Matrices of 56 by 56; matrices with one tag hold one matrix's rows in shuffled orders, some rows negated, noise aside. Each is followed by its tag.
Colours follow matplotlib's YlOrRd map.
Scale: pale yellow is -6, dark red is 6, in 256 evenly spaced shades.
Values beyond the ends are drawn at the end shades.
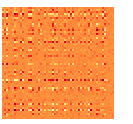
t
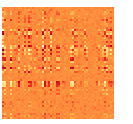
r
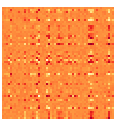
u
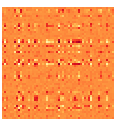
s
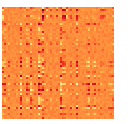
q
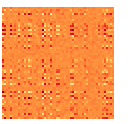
r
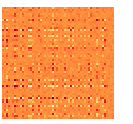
t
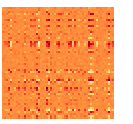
u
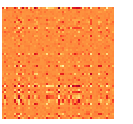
s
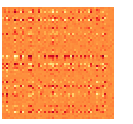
t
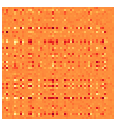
t
